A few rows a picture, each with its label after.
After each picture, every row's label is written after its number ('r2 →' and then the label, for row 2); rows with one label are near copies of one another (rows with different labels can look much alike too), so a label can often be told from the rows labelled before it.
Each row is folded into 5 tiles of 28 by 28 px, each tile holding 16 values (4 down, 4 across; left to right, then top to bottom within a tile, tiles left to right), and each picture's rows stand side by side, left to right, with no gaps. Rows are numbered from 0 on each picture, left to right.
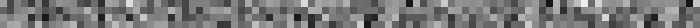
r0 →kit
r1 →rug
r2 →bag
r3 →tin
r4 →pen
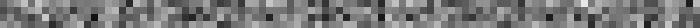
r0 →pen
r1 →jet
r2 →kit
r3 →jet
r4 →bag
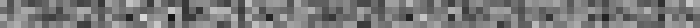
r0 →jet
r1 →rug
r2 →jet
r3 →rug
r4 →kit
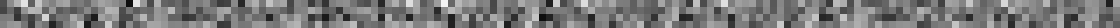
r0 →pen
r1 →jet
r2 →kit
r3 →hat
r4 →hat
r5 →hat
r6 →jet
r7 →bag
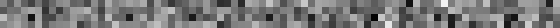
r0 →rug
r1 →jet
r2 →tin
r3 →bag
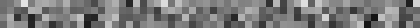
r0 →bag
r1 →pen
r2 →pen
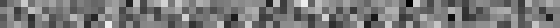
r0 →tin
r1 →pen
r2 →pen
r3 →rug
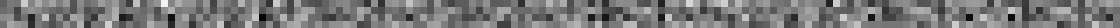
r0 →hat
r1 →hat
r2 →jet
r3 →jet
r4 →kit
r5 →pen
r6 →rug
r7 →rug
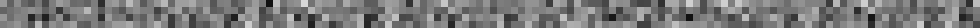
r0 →kit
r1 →tin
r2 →bag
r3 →bag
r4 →jet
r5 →pen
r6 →hat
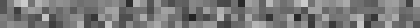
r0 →pen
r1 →jet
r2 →bag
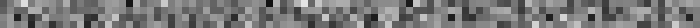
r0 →bag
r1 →tin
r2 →pen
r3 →rug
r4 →rug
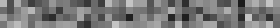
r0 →jet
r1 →kit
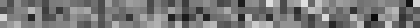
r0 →rug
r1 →kit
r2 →pen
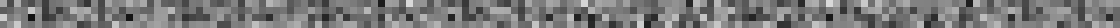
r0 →rug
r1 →jet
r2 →kit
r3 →rug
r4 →bag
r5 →jet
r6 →pen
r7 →rug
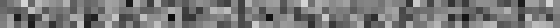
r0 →bag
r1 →rug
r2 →pen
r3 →kit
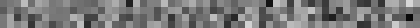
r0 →bag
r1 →tin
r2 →jet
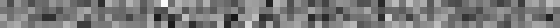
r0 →jet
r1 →bag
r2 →kit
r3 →jet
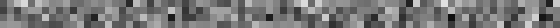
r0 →pen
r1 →rug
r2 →pen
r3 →hat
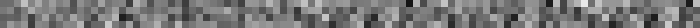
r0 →hat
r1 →kit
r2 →pen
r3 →tin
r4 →pen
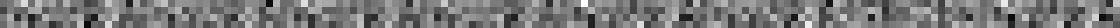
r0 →bag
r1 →tin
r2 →bag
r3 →bag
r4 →hat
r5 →tin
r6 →rug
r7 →hat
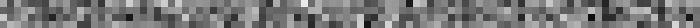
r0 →jet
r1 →pen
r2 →bag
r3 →kit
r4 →rug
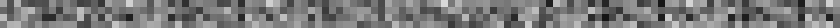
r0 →jet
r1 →kit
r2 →rug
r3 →pen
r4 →kit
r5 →kit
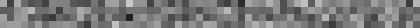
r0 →jet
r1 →kit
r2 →pen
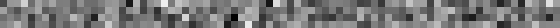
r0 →tin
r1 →pen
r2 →jet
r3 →jet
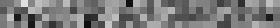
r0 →bag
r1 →jet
